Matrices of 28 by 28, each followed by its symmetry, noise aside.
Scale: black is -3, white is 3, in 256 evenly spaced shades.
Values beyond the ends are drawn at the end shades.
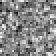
no symmetry.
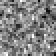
no symmetry.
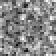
mirrored top to bottom.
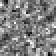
same after a half turn.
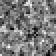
symmetric.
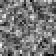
symmetric.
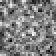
symmetric.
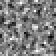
antisymmetric.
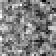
mirrored top to bottom.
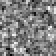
antisymmetric.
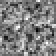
symmetric.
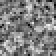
symmetric across the other diagonal.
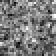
no symmetry.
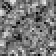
symmetric.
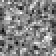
same after a half turn.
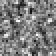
same after a half turn.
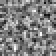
antisymmetric.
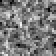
no symmetry.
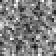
same after a half turn.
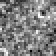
symmetric across the other diagonal.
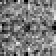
mirrored top to bottom.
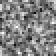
same after a half turn.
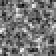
same after a half turn.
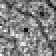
symmetric across the other diagonal.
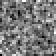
symmetric across the other diagonal.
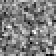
antisymmetric.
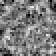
symmetric.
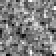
antisymmetric.
